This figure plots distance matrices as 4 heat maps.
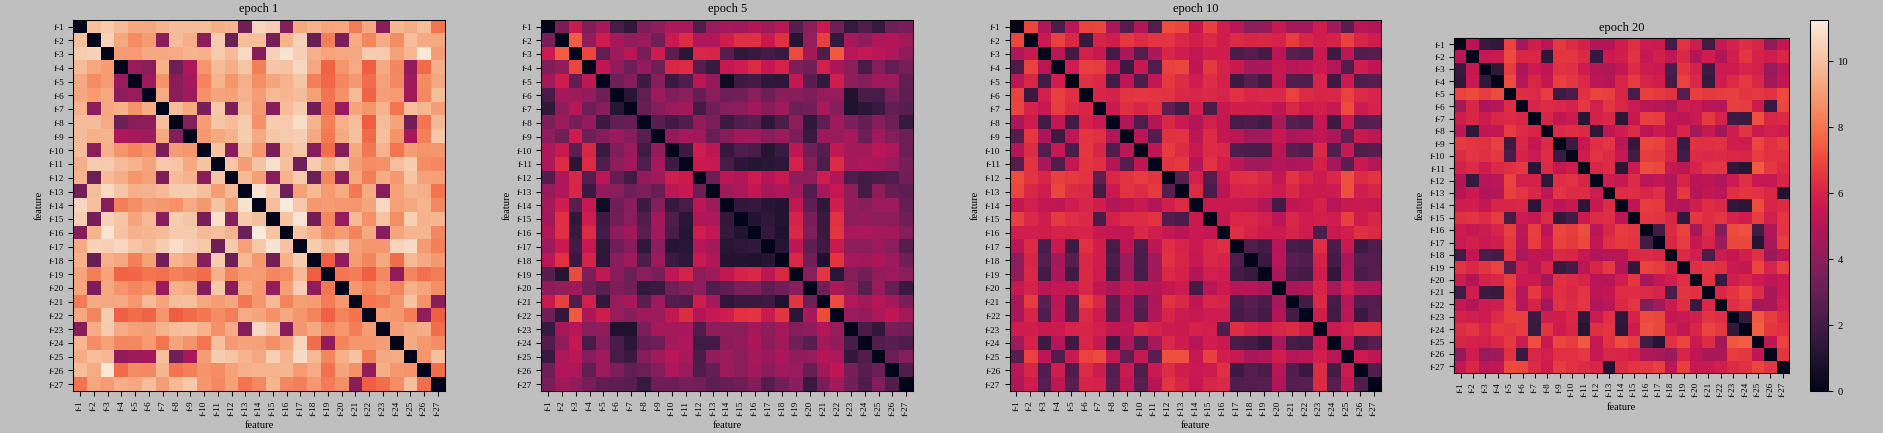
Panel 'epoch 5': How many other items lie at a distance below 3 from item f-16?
10
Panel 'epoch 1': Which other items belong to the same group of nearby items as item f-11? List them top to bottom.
f-17
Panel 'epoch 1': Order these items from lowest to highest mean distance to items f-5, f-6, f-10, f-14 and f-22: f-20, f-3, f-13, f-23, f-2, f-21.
f-20, f-2, f-3, f-21, f-23, f-13
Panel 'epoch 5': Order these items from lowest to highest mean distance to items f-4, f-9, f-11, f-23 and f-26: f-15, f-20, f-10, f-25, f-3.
f-20, f-25, f-15, f-10, f-3
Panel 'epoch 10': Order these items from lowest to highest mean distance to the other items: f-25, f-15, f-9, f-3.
f-3, f-9, f-25, f-15
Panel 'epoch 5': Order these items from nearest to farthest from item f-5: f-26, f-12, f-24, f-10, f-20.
f-10, f-20, f-24, f-26, f-12
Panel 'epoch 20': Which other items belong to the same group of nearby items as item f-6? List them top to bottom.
f-26
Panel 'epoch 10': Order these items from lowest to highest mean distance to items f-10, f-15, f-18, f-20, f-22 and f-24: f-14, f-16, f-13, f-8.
f-8, f-14, f-13, f-16
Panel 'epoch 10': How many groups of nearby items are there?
6
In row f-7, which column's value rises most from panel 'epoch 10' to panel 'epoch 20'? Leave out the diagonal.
f-13
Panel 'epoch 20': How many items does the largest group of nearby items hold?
5
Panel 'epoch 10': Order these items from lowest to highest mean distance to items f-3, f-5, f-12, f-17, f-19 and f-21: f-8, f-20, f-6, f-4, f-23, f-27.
f-8, f-27, f-20, f-4, f-23, f-6
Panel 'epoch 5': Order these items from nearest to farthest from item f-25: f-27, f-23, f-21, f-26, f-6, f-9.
f-23, f-6, f-26, f-27, f-9, f-21
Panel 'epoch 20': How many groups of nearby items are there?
8
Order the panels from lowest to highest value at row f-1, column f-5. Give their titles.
epoch 5, epoch 10, epoch 20, epoch 1
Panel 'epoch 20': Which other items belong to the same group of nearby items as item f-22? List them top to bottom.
f-20
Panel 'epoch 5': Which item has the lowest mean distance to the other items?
f-8
